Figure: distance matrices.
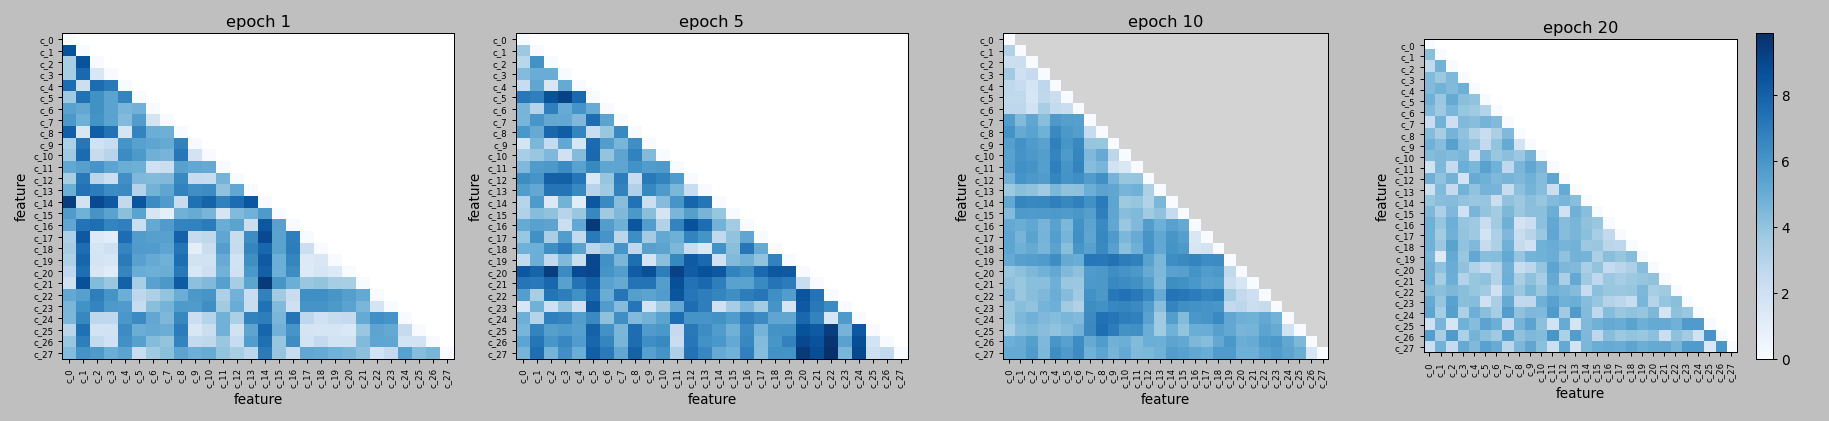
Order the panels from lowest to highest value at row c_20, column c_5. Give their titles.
epoch 20, epoch 10, epoch 1, epoch 5
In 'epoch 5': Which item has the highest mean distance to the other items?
c_20
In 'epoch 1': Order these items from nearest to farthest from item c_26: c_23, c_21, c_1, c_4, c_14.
c_21, c_23, c_4, c_1, c_14
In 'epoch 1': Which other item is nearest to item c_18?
c_9
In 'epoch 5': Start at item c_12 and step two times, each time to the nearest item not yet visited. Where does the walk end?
c_8
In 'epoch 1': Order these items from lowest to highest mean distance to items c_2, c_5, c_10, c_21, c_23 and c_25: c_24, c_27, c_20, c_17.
c_20, c_17, c_27, c_24
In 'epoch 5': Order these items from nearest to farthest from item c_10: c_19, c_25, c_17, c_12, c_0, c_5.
c_0, c_19, c_17, c_25, c_12, c_5
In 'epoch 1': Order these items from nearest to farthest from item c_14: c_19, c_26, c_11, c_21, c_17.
c_11, c_26, c_19, c_17, c_21
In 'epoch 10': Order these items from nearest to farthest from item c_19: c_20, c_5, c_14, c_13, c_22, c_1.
c_20, c_22, c_13, c_5, c_1, c_14
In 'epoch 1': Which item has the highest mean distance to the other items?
c_14
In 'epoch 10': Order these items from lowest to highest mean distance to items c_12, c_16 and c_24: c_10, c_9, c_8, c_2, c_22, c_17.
c_17, c_10, c_2, c_9, c_22, c_8
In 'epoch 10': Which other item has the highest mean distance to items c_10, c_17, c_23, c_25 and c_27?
c_8
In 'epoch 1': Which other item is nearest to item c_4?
c_8
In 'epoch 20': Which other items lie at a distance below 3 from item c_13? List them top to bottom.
c_0, c_2, c_7, c_11, c_25, c_27
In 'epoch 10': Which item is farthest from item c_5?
c_14
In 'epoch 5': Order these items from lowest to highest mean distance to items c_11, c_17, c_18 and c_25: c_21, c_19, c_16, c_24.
c_19, c_16, c_24, c_21
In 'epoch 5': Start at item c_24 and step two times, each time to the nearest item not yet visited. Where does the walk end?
c_1
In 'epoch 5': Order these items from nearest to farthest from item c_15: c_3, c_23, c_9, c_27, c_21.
c_3, c_23, c_9, c_27, c_21
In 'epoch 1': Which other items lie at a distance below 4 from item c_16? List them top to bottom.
c_5, c_13, c_22, c_23, c_27
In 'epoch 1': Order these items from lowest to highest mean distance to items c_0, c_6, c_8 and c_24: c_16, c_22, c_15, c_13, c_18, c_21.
c_15, c_18, c_22, c_21, c_13, c_16
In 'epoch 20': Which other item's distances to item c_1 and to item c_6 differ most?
c_19
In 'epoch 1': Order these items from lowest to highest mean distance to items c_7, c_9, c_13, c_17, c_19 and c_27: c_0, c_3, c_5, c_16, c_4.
c_3, c_0, c_5, c_16, c_4
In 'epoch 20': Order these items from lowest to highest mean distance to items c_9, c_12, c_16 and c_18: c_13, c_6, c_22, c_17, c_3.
c_17, c_3, c_6, c_22, c_13
